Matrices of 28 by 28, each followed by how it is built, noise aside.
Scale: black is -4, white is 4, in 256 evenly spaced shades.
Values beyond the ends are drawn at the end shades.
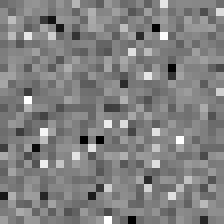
sparse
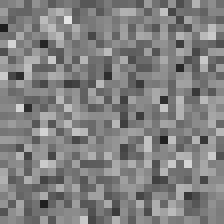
noise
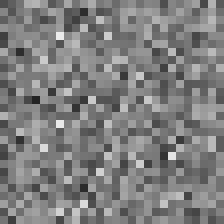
repeating rows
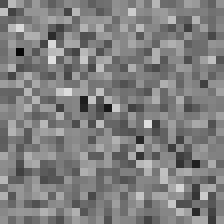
banded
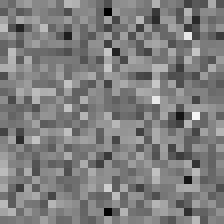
uneven columns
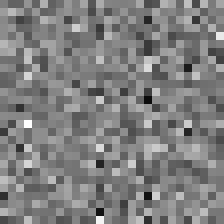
uneven columns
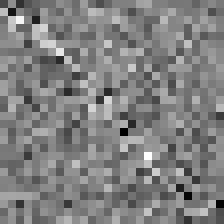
banded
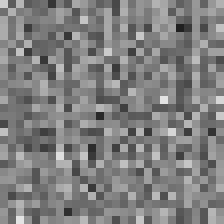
blocks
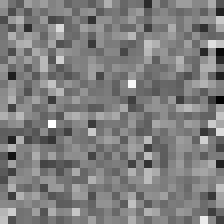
uneven columns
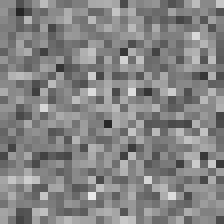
repeating rows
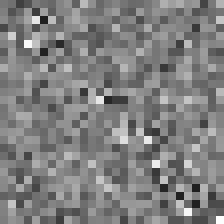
banded
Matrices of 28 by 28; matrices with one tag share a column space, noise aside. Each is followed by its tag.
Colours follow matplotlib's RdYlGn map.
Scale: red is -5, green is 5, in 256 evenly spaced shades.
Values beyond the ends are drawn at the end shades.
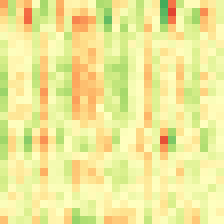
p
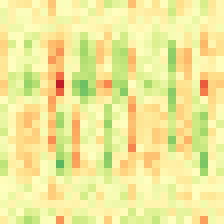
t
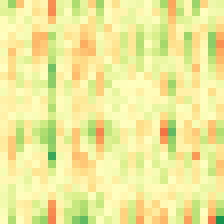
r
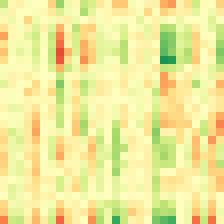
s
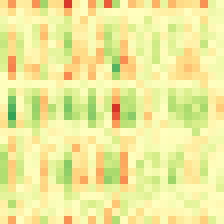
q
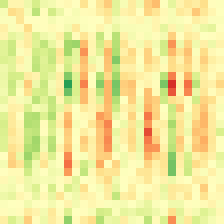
t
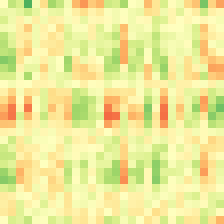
q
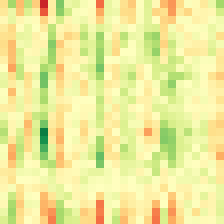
r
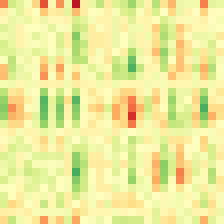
q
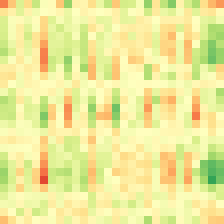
q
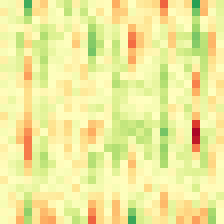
r
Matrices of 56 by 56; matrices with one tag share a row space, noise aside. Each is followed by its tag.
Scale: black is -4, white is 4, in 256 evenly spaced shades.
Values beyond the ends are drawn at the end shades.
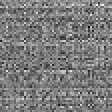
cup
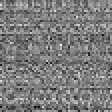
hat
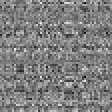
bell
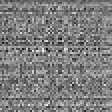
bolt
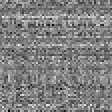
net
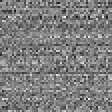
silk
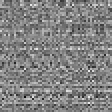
cup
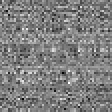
net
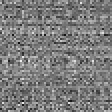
net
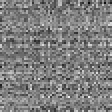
hat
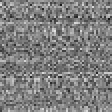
hat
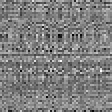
bolt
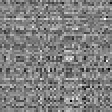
bell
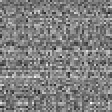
hat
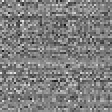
net
